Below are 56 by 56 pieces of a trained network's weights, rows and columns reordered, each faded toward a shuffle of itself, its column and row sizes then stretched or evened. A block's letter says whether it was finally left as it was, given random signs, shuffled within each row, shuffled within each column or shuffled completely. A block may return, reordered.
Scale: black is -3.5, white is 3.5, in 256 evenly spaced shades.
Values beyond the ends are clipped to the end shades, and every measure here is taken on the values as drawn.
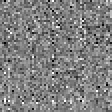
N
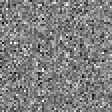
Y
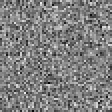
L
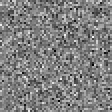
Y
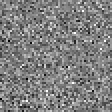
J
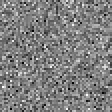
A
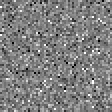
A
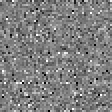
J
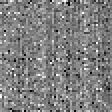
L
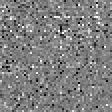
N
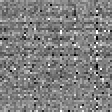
L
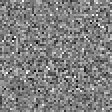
J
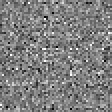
L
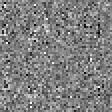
N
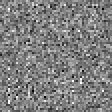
N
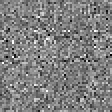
L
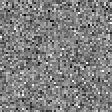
A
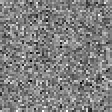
N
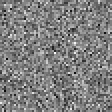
Y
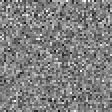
J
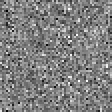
Y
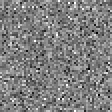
A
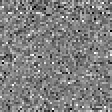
J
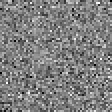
J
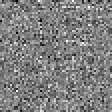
L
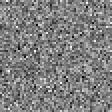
A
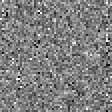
Y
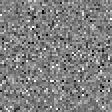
J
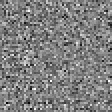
N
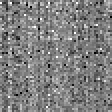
L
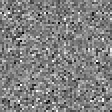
N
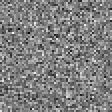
Y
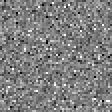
A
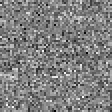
J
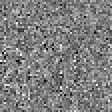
N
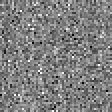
A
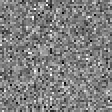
Y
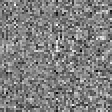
L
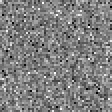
A
